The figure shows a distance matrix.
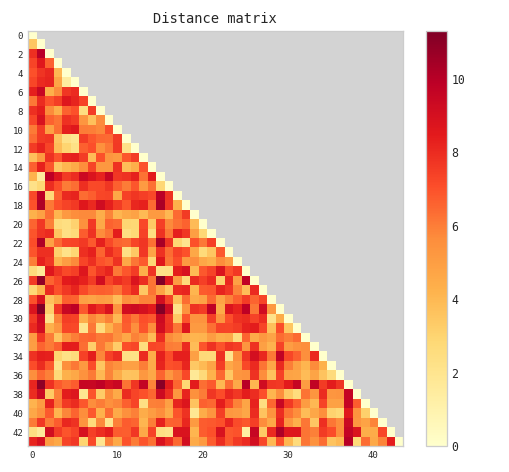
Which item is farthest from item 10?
37
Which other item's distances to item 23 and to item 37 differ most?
34
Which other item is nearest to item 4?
5
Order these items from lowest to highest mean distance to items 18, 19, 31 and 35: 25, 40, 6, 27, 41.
40, 6, 41, 27, 25
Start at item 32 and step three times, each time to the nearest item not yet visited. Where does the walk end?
21
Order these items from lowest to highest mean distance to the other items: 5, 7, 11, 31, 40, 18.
40, 11, 31, 5, 7, 18
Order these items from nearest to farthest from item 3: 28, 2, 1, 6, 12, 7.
12, 28, 6, 2, 7, 1
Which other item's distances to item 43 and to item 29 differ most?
8
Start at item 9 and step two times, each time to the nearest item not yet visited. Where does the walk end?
7
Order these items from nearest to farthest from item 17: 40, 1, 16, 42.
40, 16, 42, 1
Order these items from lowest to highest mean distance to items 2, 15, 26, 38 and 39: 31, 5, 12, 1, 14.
31, 14, 1, 12, 5
